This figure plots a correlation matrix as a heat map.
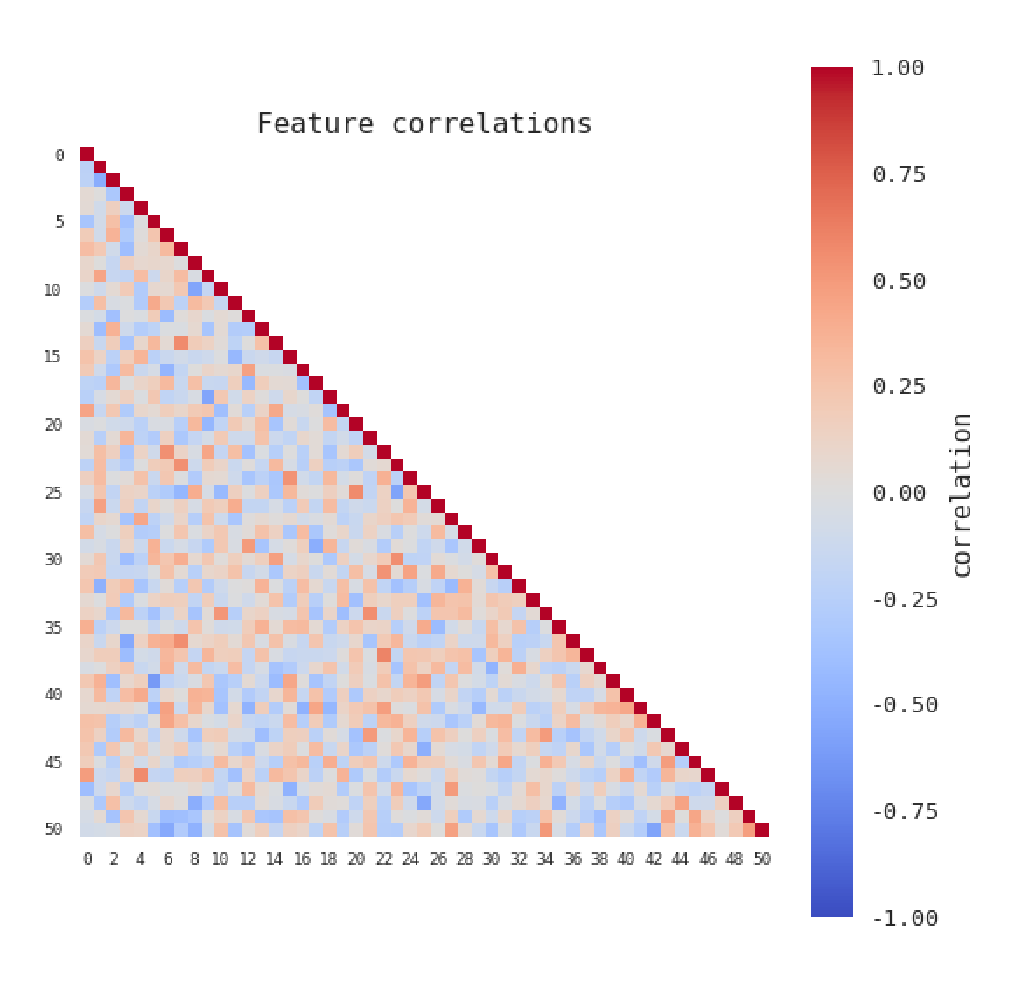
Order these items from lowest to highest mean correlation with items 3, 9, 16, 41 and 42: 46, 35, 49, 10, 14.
14, 10, 46, 49, 35
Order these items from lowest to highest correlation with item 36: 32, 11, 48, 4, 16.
32, 16, 48, 11, 4
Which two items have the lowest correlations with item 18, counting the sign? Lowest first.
9, 41
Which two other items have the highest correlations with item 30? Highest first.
23, 14
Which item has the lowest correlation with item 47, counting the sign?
15
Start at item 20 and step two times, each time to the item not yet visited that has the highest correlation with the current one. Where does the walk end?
39
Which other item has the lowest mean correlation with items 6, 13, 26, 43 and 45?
12
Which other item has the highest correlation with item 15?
24
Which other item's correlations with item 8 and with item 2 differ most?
48
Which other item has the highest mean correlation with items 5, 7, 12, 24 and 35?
36
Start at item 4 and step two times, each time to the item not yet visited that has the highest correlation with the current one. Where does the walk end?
0
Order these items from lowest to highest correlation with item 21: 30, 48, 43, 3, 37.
37, 30, 48, 3, 43
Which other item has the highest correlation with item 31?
22
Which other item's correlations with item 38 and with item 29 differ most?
41
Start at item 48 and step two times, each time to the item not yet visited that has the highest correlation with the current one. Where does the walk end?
17
